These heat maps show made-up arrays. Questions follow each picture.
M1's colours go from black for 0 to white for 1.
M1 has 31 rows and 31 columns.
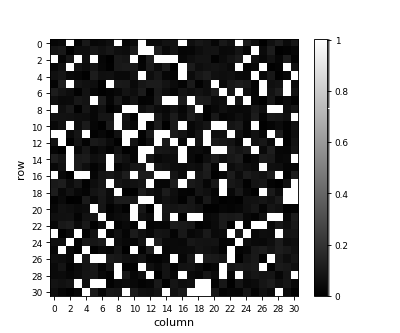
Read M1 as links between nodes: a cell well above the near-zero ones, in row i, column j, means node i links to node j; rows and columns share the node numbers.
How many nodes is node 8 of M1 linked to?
6
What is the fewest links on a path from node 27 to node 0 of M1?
2
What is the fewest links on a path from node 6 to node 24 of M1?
2
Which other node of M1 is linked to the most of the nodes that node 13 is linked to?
node 10
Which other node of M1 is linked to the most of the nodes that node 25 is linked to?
node 11
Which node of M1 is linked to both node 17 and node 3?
node 16
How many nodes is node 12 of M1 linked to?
8
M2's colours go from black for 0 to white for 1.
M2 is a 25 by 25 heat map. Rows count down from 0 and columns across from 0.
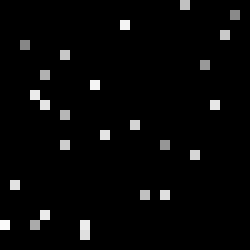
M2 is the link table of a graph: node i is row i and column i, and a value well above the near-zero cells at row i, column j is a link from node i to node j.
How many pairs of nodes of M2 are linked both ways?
1
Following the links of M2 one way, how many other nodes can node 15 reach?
5
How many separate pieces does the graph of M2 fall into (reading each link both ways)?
5
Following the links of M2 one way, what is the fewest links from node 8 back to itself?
4
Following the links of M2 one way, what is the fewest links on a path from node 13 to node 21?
2
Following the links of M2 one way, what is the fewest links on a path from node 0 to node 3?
6
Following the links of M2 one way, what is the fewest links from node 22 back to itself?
2
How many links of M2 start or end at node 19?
3
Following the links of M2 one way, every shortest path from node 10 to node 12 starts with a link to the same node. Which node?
node 4
